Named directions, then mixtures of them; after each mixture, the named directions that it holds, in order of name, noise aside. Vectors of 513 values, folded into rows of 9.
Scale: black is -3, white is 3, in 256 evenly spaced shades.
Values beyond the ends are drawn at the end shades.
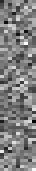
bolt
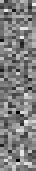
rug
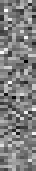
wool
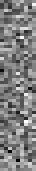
bolt, rug.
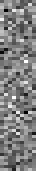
rug, wool.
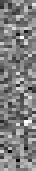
bolt, rug.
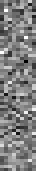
wool.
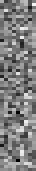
rug.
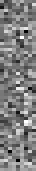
bolt, rug.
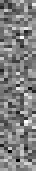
bolt, rug.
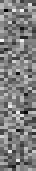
rug, wool.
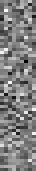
wool.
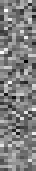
wool.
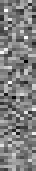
wool.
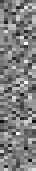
bolt, wool.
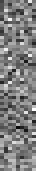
bolt, wool.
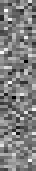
wool.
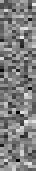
rug.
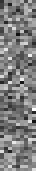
bolt, wool.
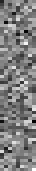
bolt.
